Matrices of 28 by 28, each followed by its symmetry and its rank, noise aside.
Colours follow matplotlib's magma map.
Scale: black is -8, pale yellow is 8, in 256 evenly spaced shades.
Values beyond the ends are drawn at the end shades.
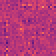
antisymmetric, rank four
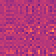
no symmetry, rank three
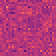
no symmetry, rank five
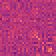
symmetric, rank five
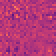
no symmetry, rank five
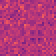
symmetric, rank five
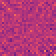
symmetric, rank five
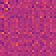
no symmetry, rank three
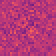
symmetric, rank five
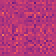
antisymmetric, rank four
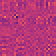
symmetric, rank three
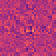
antisymmetric, rank four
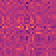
no symmetry, rank three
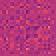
symmetric, rank three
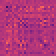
symmetric, rank three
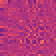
symmetric, rank three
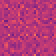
no symmetry, rank three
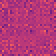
no symmetry, rank four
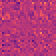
antisymmetric, rank four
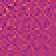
antisymmetric, rank four
